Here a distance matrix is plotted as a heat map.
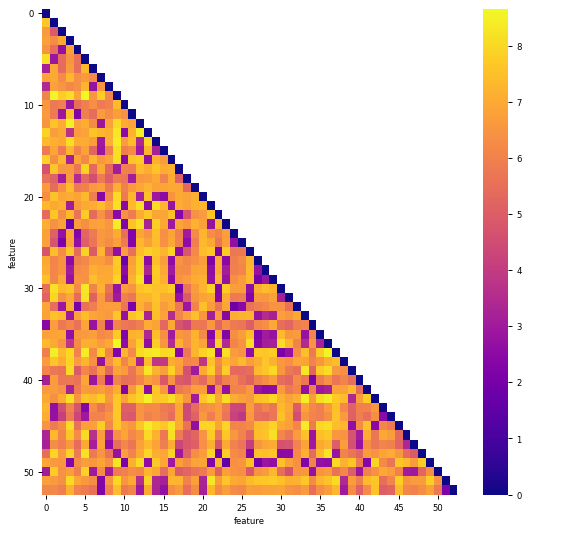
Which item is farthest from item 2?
9
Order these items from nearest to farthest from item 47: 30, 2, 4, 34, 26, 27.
34, 26, 30, 4, 2, 27
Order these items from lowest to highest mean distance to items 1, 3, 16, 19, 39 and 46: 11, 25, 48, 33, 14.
25, 33, 11, 48, 14
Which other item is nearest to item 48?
22
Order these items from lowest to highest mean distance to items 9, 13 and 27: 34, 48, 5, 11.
48, 34, 11, 5
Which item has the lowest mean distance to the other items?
10
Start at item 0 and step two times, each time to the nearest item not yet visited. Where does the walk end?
40
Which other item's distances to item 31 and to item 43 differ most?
5
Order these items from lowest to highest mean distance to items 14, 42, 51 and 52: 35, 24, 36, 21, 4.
4, 24, 35, 36, 21
